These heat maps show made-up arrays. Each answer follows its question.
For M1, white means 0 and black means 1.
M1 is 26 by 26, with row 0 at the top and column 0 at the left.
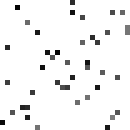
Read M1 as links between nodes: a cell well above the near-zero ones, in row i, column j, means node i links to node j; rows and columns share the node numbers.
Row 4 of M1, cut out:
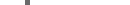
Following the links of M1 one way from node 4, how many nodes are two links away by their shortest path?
1
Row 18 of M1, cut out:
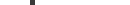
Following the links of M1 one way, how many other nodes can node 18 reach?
6
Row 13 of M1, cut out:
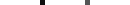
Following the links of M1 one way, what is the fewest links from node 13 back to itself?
2
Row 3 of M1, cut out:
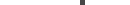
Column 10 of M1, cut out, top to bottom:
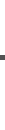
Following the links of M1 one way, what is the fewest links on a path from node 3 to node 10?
3
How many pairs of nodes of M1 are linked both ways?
6
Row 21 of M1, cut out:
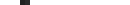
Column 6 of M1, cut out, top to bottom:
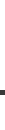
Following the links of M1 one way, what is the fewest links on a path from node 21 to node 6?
5
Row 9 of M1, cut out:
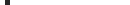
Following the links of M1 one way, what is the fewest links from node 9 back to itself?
6
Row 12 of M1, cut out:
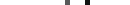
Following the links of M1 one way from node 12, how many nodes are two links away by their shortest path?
2
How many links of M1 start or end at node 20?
2
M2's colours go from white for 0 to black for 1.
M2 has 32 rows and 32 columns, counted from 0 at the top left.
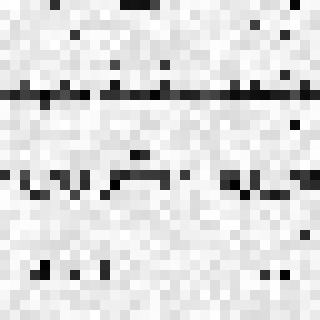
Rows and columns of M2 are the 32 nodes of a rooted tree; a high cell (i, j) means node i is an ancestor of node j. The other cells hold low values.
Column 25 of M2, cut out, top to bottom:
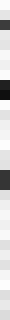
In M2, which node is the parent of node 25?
2
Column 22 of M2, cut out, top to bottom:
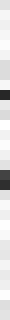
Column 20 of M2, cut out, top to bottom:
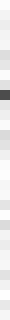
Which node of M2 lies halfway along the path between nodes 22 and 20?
17
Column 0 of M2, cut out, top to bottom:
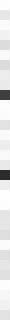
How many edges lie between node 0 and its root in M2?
2
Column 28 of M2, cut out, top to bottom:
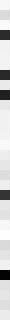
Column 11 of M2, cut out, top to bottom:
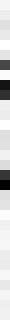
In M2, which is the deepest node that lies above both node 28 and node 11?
9
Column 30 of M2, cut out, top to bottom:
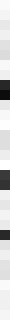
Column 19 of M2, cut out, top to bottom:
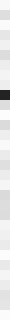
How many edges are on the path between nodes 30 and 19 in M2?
6
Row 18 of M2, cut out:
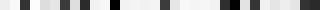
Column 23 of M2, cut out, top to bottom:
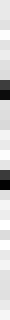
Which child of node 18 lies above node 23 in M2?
8
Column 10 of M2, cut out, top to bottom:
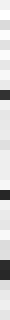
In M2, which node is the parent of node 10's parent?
27
